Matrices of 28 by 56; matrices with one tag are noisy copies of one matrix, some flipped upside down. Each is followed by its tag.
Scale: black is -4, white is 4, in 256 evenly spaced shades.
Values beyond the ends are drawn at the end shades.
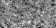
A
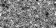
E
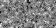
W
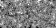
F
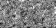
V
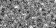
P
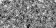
W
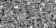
P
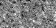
V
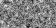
W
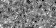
W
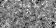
A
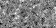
V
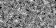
P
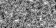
P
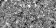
A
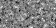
P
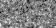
W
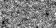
E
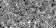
A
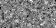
P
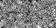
F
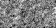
V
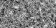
P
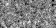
A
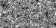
E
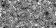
E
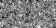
F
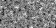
P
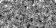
W
